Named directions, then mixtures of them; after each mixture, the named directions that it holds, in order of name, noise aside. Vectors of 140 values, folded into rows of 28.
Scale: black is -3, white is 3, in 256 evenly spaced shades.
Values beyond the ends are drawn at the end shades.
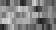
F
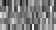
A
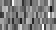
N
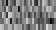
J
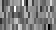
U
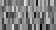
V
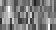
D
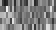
A, D, J.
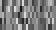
D, U.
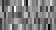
U.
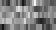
F.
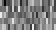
A.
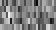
D, J.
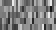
J, N, U.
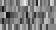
F, V.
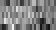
F, V.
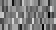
N.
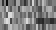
F, J.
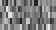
D, J, N.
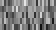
V.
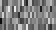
D, U.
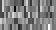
U.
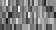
J.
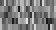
A, D, J.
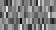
J, N, V.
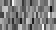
N.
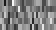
A, J, N.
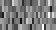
N.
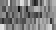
F, J.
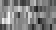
D, F.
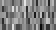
N, V.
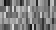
A, F, V.
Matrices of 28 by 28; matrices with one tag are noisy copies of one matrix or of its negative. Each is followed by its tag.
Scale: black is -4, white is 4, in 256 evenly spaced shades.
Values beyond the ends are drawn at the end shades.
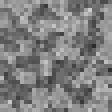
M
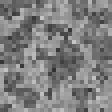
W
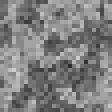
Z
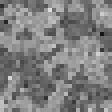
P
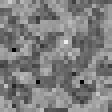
M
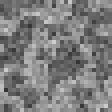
W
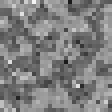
M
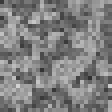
M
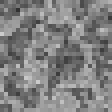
W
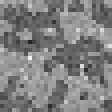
P
